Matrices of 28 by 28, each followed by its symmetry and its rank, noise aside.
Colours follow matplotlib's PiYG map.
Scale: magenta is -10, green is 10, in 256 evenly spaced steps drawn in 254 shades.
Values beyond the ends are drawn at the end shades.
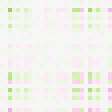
symmetric, rank one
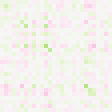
symmetric, rank three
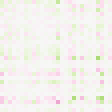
no symmetry, rank two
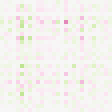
no symmetry, rank three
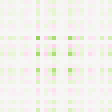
symmetric, rank one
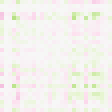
no symmetry, rank two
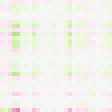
no symmetry, rank one
